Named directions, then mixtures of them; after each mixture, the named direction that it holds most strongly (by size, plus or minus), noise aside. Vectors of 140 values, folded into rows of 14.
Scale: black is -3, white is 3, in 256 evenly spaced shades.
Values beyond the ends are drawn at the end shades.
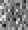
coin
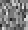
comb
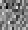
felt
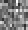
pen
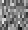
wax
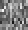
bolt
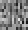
bolt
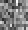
pen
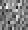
felt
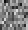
pen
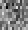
felt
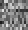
bolt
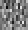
felt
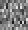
bolt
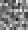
pen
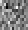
felt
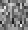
bolt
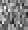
wax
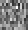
comb
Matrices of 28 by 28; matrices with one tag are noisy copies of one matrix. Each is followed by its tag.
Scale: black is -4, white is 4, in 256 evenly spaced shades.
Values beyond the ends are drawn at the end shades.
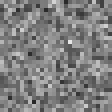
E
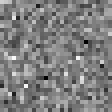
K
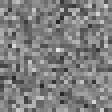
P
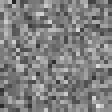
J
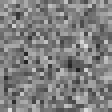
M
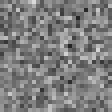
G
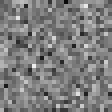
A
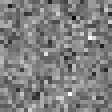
K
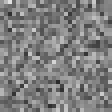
K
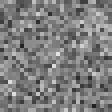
E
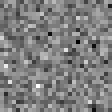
E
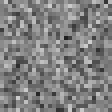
M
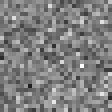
P
